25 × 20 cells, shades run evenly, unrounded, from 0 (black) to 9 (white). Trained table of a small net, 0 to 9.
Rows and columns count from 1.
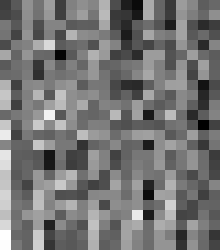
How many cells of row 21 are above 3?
18
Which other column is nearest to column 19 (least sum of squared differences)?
2
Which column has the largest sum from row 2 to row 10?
17
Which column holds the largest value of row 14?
1
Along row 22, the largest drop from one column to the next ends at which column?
14
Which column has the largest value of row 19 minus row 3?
16
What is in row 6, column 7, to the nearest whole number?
3
